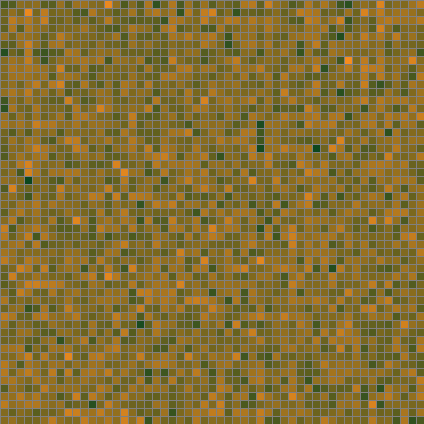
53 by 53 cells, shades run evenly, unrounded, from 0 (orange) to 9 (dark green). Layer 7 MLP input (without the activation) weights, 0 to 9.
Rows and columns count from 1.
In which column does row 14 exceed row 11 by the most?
46
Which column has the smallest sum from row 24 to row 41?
37
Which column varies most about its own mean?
4
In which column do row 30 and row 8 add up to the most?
14
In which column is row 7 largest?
1
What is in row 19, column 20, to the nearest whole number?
6
